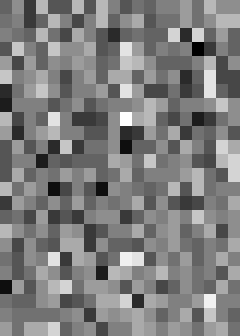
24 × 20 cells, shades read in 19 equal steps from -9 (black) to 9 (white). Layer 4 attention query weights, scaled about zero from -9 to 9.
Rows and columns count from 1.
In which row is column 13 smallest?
7
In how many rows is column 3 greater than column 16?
11
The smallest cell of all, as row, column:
4, 17
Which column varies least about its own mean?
14
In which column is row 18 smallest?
8
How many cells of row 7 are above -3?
12
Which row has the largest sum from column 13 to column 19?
22
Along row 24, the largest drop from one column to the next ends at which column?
6
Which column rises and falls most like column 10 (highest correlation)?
13
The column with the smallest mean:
9
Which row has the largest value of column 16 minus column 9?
20
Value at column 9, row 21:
2
